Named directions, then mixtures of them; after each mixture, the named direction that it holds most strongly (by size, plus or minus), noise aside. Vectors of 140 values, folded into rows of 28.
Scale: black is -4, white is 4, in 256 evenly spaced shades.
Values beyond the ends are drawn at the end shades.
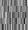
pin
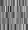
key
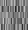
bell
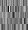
bell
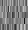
pin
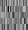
key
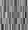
pin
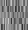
bell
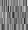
pin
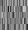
key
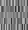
bell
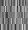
key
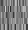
key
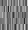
pin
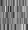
key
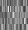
bell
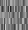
bell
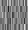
pin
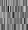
bell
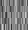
pin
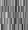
bell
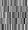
pin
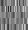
key
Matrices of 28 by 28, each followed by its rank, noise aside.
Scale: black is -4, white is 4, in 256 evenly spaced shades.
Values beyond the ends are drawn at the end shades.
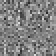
six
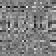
three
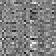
four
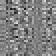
three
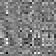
three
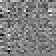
four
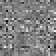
four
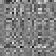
three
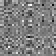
three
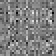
four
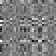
two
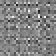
three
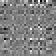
three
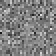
eight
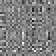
four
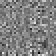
six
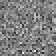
eight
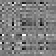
two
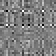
two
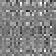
three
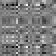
two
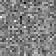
eight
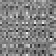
three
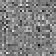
six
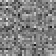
four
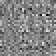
six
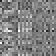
three
